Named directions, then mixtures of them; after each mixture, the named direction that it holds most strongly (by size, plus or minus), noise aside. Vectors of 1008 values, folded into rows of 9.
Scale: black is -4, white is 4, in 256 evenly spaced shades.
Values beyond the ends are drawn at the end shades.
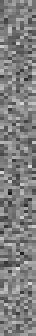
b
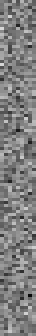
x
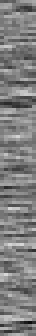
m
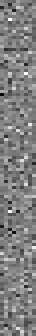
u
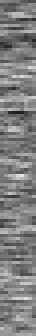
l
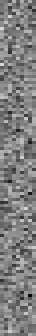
x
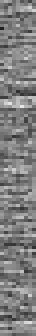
m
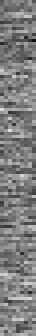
l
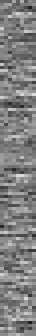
m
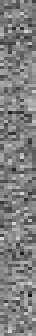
x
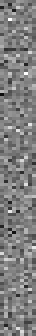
u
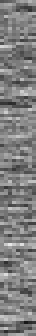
m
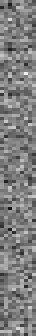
u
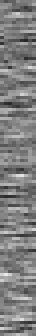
m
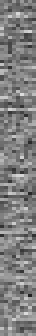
x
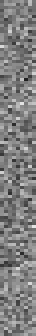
b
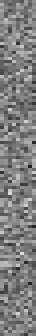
b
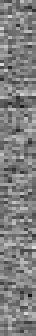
x
